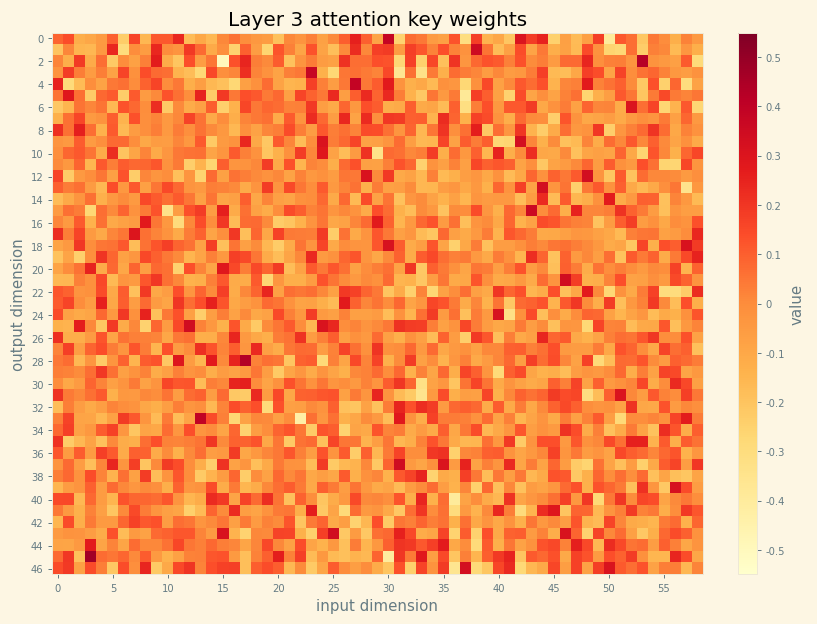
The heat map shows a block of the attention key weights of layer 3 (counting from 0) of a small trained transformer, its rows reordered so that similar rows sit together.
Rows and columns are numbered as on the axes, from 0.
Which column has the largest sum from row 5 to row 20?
24
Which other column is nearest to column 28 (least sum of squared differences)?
54
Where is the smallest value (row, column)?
2, 15
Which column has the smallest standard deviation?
18
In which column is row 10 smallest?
29
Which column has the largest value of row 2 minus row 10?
53
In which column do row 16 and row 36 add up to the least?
11
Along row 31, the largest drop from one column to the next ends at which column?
48
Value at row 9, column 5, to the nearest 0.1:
0.1
